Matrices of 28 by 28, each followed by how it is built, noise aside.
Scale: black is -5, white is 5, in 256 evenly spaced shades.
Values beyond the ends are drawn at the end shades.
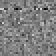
uneven rows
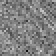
Toeplitz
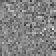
upper triangular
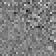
upper triangular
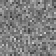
noise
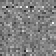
uneven rows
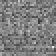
blocks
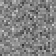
repeating rows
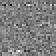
uneven rows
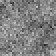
smooth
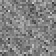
Toeplitz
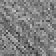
Toeplitz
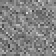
Toeplitz
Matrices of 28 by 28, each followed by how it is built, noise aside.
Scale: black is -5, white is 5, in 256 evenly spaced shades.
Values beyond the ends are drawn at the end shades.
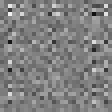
low rank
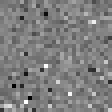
sparse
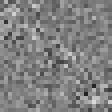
block diagonal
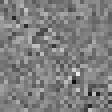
block diagonal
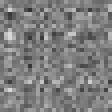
low rank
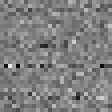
uneven rows
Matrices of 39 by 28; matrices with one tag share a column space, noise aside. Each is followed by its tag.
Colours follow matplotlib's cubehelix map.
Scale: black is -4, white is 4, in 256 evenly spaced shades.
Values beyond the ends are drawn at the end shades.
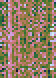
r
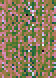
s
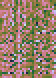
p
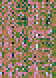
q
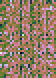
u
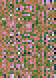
u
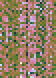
r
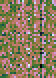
u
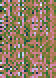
r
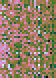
u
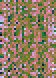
r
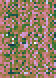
q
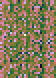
u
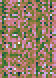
q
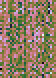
r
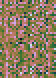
q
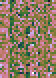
q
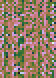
q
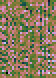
p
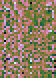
p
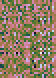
u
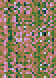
r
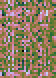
s
